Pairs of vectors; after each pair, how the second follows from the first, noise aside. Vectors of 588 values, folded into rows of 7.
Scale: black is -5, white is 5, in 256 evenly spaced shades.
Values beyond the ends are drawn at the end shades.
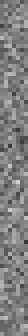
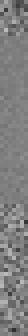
wrapped around, partly zeroed.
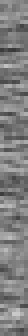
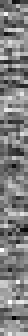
wrapped around, negated, scaled up.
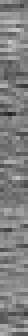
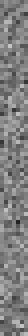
shuffled.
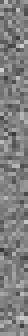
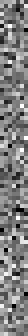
wrapped around, negated, scaled up.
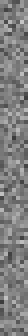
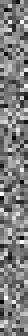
scaled up.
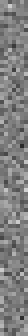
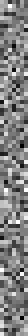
scaled up.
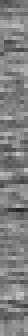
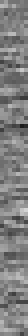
wrapped around.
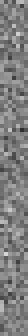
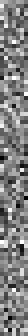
wrapped around, negated, scaled up.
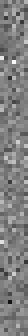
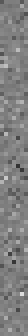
wrapped around, partly zeroed.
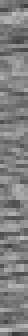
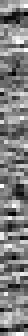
negated, scaled up.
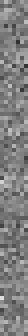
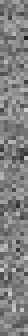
reversed, negated.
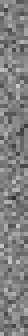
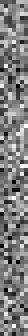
negated, scaled up.
